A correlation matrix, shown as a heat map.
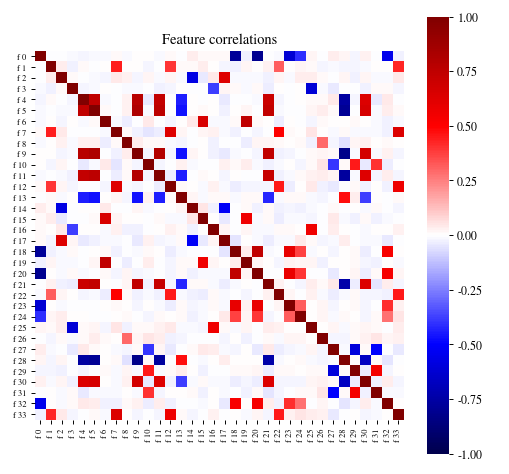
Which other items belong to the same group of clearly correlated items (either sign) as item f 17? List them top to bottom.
f 2, f 14
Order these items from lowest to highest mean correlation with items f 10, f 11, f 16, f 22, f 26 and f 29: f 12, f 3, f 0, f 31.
f 3, f 0, f 12, f 31
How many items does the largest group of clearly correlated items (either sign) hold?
8
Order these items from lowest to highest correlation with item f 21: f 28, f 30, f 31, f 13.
f 28, f 13, f 31, f 30
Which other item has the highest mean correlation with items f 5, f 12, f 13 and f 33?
f 7
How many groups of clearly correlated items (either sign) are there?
8
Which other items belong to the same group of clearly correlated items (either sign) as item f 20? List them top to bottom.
f 0, f 18, f 23, f 24, f 32
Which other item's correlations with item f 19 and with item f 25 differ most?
f 6
